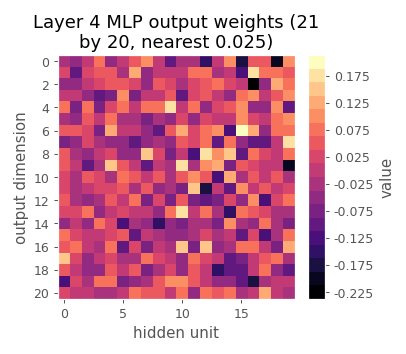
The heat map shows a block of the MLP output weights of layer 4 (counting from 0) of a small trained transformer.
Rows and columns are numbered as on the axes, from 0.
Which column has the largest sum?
4
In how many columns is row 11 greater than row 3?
10
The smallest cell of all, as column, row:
16, 2
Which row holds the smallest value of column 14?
13
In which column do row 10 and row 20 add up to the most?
14
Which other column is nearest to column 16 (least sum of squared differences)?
0
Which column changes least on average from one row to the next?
1
